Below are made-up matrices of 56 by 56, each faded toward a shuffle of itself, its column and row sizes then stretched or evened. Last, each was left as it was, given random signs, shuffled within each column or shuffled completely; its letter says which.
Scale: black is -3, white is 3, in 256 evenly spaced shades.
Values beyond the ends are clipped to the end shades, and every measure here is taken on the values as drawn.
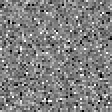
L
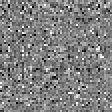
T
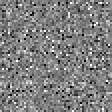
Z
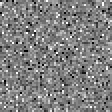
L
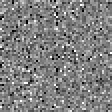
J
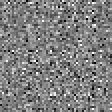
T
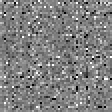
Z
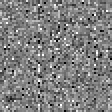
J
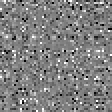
T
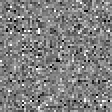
T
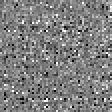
Z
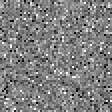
L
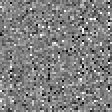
J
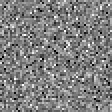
L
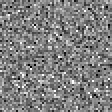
L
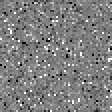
L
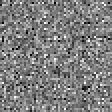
Z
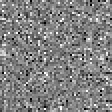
Z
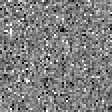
J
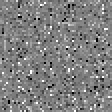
J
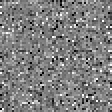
Z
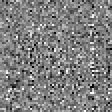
Z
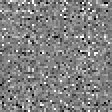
Z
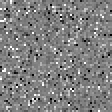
L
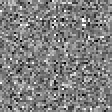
Z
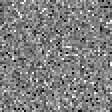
L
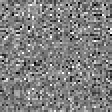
T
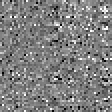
T
